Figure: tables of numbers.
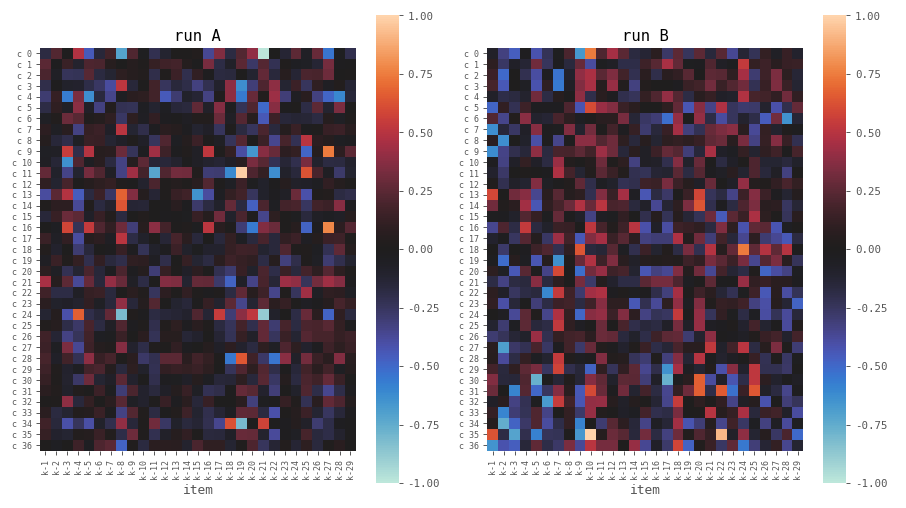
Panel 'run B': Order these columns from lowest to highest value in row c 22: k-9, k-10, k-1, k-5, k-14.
k-9, k-5, k-14, k-1, k-10
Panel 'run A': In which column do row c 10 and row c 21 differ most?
k-3
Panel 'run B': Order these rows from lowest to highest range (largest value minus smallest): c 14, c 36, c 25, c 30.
c 25, c 14, c 36, c 30
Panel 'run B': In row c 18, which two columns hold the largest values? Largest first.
k-24, k-9
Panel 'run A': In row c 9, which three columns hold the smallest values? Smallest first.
k-20, k-25, k-19
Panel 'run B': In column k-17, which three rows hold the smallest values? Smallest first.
c 30, c 29, c 6
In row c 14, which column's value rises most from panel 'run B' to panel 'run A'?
k-28
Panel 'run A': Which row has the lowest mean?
c 4
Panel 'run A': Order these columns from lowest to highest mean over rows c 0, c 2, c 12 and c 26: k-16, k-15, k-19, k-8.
k-8, k-16, k-15, k-19
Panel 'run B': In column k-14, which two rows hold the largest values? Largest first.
c 16, c 36
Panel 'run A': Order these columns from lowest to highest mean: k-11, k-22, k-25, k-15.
k-22, k-11, k-15, k-25
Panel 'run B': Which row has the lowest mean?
c 34
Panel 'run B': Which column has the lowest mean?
k-2
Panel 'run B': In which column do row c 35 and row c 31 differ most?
k-25
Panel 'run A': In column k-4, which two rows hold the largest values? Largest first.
c 24, c 0
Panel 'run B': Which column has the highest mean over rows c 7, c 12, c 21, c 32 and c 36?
k-18
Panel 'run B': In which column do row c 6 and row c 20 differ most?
k-27
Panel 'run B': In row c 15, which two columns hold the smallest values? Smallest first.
k-22, k-10
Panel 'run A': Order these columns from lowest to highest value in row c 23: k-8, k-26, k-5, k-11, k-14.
k-14, k-26, k-5, k-11, k-8
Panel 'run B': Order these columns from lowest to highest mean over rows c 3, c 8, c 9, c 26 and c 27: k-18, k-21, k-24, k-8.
k-8, k-18, k-24, k-21
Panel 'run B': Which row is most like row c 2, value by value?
c 8
